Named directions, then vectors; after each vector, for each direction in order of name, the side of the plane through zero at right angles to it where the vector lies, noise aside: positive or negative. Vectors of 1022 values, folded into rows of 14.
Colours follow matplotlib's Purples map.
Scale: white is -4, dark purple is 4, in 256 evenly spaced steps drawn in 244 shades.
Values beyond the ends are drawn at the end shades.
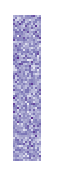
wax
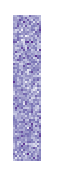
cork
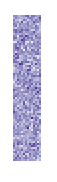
negative, positive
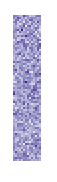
negative, negative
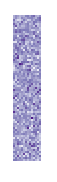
negative, positive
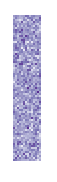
negative, positive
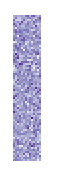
negative, positive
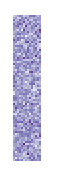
positive, positive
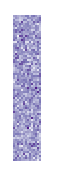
negative, positive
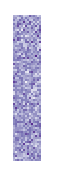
positive, positive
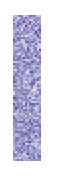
positive, positive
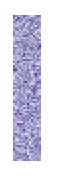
negative, negative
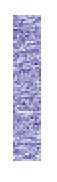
negative, positive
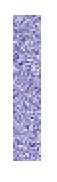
negative, positive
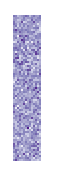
negative, positive
